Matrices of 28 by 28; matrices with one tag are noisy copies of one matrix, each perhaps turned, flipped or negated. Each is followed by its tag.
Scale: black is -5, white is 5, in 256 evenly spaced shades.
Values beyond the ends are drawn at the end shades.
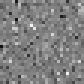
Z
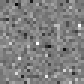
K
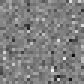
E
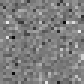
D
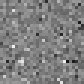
D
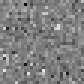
E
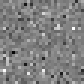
E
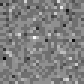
K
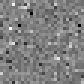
E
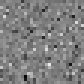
K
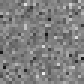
K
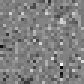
D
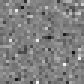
K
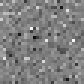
K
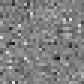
E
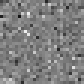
Z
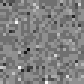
Z
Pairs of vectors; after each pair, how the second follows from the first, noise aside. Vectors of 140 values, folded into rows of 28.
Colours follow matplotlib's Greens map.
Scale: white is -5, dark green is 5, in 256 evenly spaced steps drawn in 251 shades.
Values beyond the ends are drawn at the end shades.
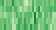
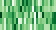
negated, scaled up.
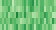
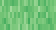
wrapped around, negated, shrunk.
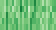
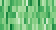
wrapped around.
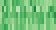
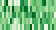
wrapped around, scaled up.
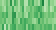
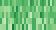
reversed.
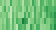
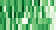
negated, scaled up.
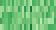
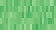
negated, shrunk.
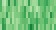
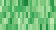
reversed.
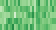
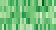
reversed.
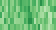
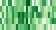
wrapped around, scaled up.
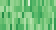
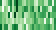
wrapped around, negated, scaled up.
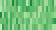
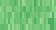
wrapped around, negated, shrunk.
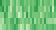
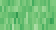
wrapped around, shrunk.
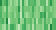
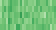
negated, shrunk.
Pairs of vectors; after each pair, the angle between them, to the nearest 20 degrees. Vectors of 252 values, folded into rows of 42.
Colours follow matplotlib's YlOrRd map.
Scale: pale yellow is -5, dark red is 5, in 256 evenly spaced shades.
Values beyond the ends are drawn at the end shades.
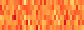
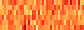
120 degrees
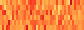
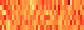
140 degrees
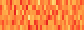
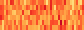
100 degrees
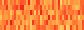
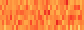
100 degrees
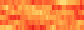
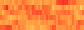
160 degrees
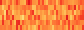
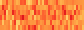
160 degrees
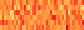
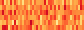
100 degrees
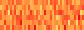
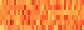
100 degrees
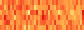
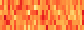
20 degrees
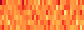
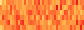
140 degrees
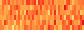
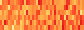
40 degrees
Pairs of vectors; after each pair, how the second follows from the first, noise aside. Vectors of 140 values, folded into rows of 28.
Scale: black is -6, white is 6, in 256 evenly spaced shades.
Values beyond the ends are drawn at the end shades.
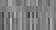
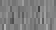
wrapped around, partly zeroed.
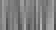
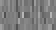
wrapped around, partly zeroed.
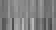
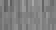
reversed, shrunk.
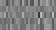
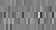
negated, partly zeroed.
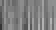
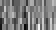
scaled up.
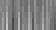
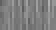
reversed, shrunk.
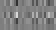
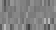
wrapped around, partly zeroed.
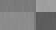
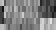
wrapped around, scaled up.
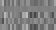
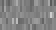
wrapped around, partly zeroed.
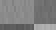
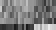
scaled up.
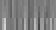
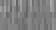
reversed, shrunk.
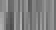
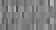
wrapped around, partly zeroed.
